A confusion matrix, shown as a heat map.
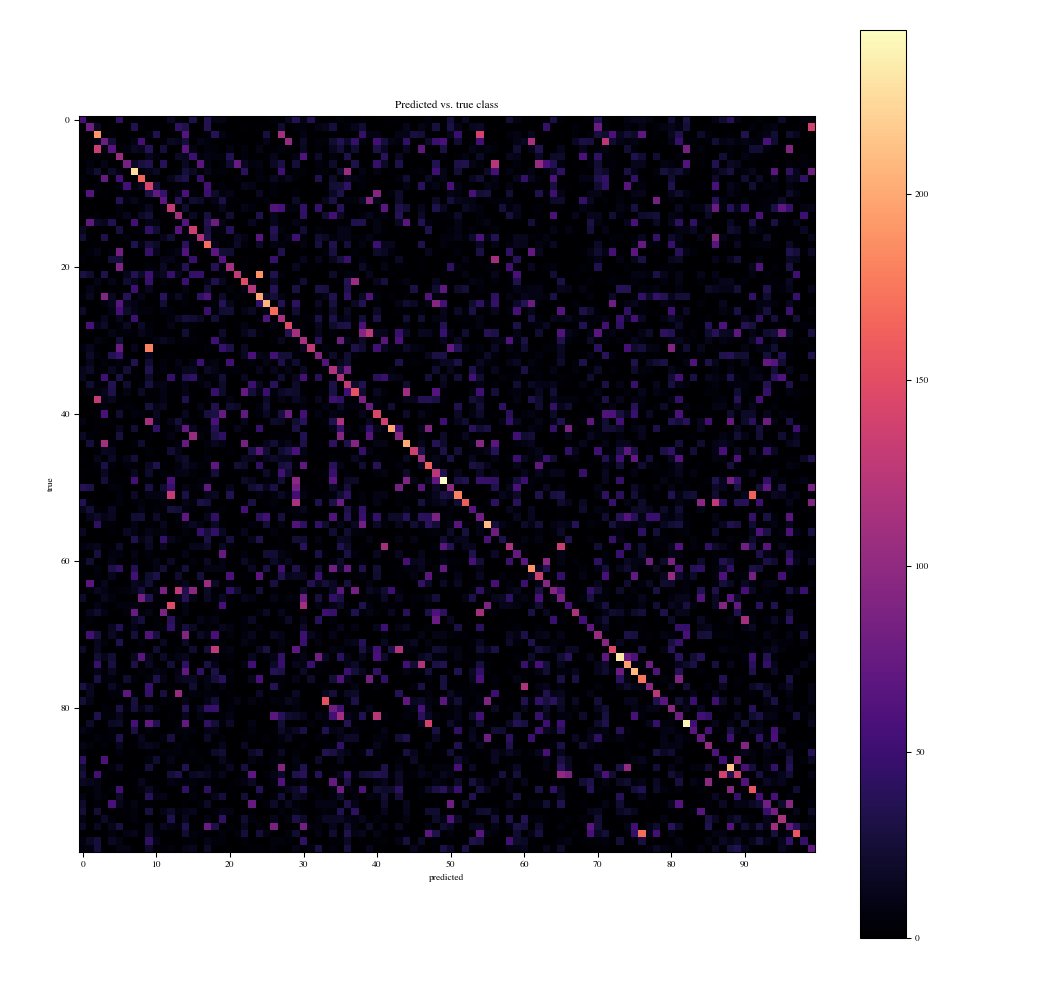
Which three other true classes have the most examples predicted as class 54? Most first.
2, 67, 44
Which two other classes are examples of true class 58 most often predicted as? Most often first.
65, 41
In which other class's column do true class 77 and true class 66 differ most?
12
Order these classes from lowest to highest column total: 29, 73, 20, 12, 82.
20, 82, 12, 73, 29
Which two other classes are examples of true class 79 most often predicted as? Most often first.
33, 55
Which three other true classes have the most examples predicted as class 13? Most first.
64, 78, 15
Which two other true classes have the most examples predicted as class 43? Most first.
72, 50
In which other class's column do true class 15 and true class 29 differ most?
39
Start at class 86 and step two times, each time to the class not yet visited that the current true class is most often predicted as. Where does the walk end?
17
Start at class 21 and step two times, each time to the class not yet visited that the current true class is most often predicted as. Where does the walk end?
3
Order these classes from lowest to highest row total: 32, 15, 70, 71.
71, 15, 32, 70
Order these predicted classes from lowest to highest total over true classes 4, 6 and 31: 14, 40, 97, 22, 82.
97, 22, 14, 40, 82
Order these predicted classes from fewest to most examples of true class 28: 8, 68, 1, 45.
45, 8, 68, 1
